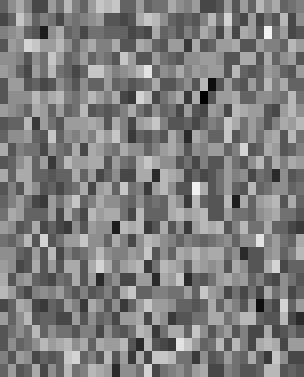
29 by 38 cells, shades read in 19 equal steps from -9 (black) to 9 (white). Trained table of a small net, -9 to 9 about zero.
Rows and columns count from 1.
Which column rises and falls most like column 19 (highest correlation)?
38
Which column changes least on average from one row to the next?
2
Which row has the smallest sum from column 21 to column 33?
7
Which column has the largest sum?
18
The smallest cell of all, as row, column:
8, 26
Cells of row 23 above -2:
24
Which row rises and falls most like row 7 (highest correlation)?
3
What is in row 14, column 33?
-1
